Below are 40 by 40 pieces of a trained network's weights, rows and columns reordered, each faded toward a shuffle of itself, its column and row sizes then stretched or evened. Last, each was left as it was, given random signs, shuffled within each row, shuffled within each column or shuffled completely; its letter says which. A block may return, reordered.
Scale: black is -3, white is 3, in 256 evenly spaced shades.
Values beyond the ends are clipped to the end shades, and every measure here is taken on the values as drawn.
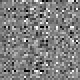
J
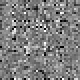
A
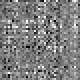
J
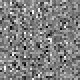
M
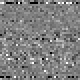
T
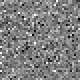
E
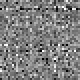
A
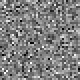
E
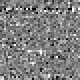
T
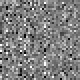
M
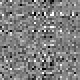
J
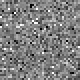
E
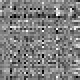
J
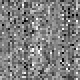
M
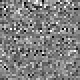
T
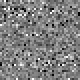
T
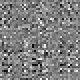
J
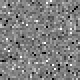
E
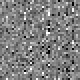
M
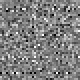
T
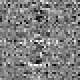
J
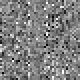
M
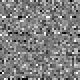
T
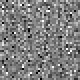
M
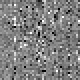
M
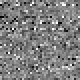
T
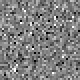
E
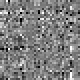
J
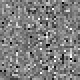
M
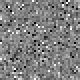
E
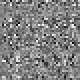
A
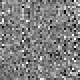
M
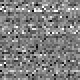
T
